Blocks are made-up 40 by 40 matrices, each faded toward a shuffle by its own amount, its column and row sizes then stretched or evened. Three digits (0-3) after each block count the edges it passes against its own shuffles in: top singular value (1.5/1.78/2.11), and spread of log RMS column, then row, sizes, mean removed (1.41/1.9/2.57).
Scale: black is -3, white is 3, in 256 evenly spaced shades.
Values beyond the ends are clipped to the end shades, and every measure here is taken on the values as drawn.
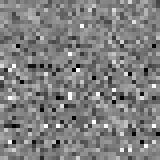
0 0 2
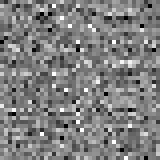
1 0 1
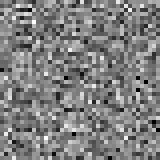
2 0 0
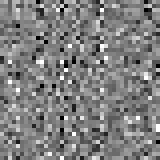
3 2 1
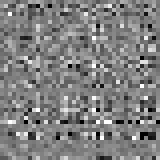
2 1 3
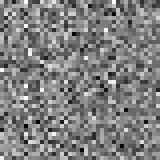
2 1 0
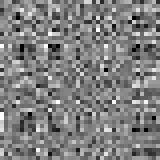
3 2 2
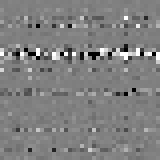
2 0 3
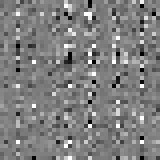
1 3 1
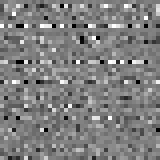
2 0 3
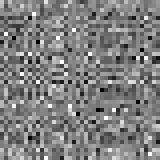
3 0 1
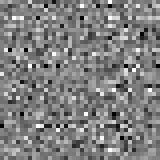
1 0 2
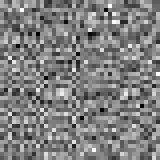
3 0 0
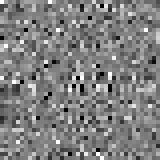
2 1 1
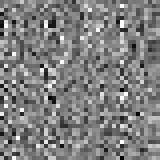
2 2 0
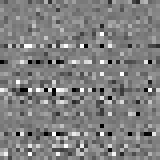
2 1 3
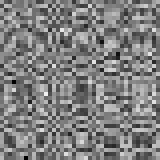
3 1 0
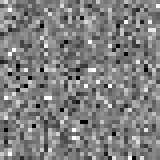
0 0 0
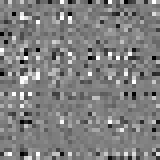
1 2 3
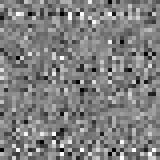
1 1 2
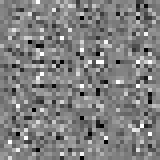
1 2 0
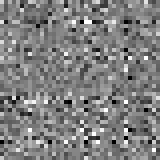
2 1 2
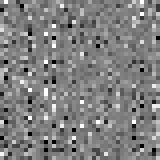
0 3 0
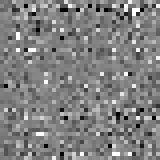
0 1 2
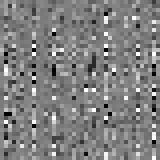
1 3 1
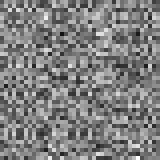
3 0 1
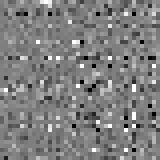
2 2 2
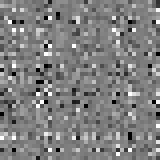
1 3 2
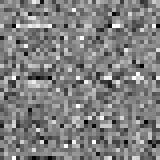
2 0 2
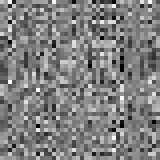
2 3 0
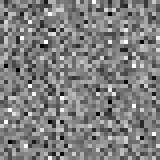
1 1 0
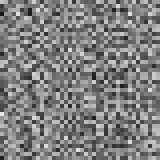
3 1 0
